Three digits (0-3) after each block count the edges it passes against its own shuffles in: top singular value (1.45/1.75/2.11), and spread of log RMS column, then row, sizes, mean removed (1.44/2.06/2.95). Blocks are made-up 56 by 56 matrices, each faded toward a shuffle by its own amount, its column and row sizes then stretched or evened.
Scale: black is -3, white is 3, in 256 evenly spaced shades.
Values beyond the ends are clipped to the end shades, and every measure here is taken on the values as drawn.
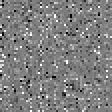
1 2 0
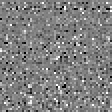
0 1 2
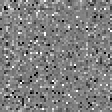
0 1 0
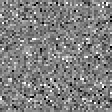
0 0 1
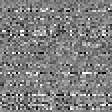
3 0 3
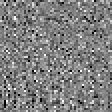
2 1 1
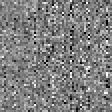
1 2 0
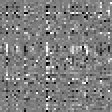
3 2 2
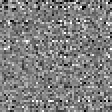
0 1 2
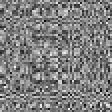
3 1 1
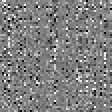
2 3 0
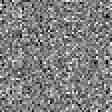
2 1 0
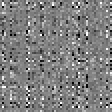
3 3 2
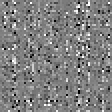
0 3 1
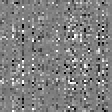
0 3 2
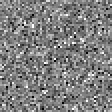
1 0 0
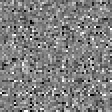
0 1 2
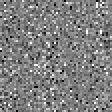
1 1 0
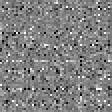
1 1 2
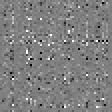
1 2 2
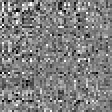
3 2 2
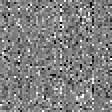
2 2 0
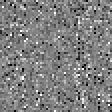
0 2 0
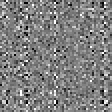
3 2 1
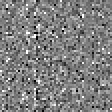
0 2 1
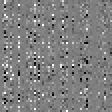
0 3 1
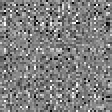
3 2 1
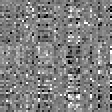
3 2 1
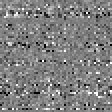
0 1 3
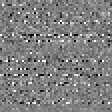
1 0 3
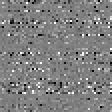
0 1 3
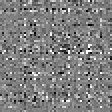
0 2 3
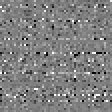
0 1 3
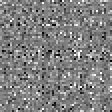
1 1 2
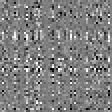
3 3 2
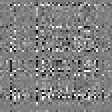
3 3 3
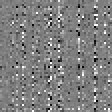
1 3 1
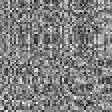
3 1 0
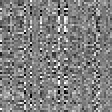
3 3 0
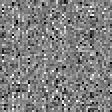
2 2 0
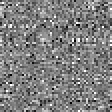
2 1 1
